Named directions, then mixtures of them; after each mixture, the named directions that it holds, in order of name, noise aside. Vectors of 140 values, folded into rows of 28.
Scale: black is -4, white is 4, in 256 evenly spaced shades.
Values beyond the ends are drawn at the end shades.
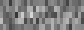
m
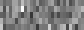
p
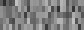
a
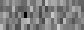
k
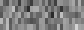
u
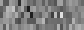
m, p, u.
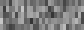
m, p.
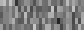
a, m.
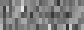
p.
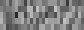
k, m.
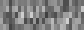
m.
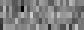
p.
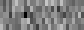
a, k, p.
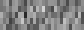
k, m.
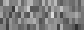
u.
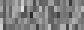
p.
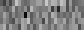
a, k.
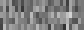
p.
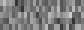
a, p.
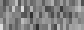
k, p, u.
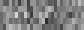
k, m, u.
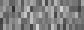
k, p, u.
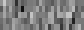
a, p.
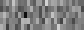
k.
